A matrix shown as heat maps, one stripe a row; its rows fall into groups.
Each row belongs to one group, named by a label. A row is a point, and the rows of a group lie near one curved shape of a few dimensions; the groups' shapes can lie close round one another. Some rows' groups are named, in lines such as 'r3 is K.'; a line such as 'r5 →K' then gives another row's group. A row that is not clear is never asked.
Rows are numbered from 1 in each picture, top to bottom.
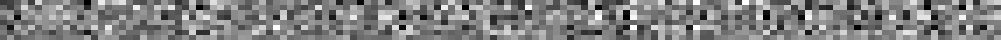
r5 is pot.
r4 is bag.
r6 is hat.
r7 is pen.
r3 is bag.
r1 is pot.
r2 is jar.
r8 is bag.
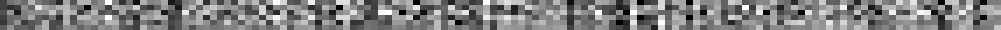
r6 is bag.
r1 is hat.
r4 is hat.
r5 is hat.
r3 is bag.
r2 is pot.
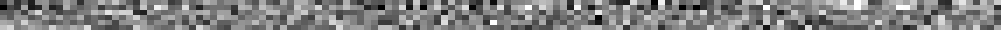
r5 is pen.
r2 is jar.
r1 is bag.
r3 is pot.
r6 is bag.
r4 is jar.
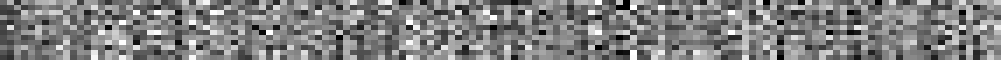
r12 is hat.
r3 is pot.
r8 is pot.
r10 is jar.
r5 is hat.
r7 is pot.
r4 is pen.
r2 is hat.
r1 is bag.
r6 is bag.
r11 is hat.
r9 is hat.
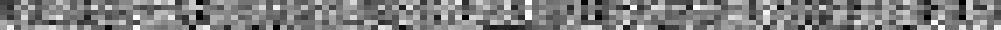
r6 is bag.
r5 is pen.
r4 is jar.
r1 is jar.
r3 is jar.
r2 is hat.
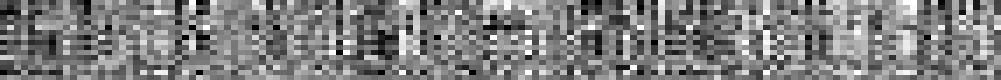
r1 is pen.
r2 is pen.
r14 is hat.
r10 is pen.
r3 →jar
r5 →pot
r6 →bag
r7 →jar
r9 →jar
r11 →jar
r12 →pen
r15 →jar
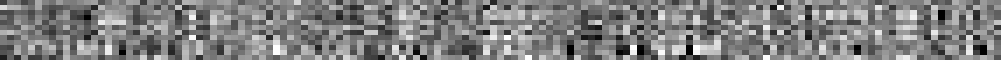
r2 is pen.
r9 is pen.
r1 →pot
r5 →pot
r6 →pen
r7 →pen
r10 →hat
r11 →hat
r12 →jar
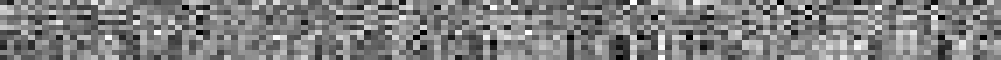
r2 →pen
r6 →pen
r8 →hat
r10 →bag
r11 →bag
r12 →hat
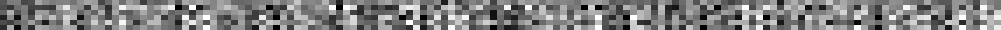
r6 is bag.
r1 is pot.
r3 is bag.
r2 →jar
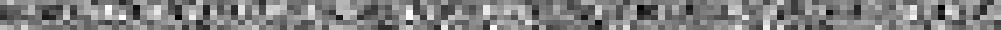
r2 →hat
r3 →hat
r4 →hat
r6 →pen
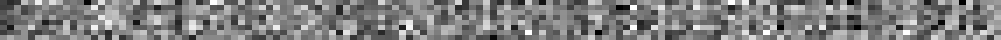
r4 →pot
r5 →hat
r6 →hat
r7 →jar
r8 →bag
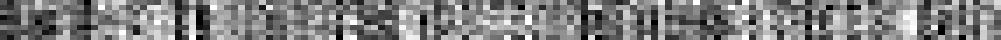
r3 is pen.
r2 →pot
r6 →pen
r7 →hat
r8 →jar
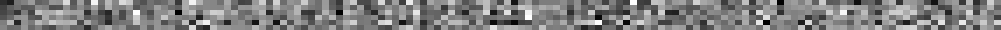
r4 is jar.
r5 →bag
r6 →pen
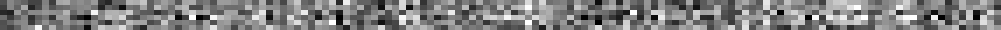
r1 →jar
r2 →jar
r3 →hat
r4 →pen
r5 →jar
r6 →pot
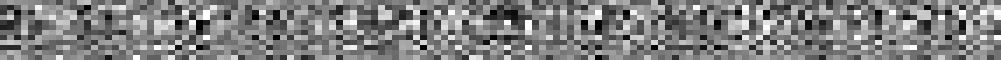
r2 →pot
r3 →bag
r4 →bag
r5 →jar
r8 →bag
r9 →pen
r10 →jar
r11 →pen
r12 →jar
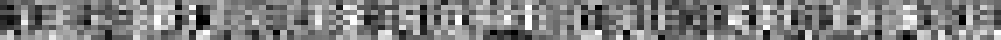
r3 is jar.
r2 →jar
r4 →jar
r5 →jar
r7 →bag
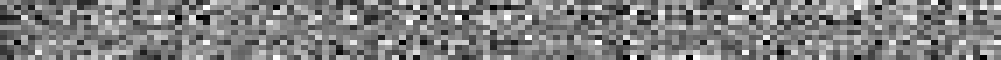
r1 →pen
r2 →bag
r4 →jar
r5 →hat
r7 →pot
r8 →jar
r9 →bag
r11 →pot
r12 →hat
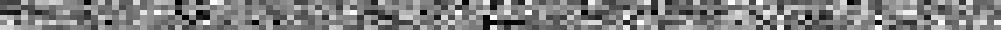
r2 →pot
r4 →pen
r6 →pen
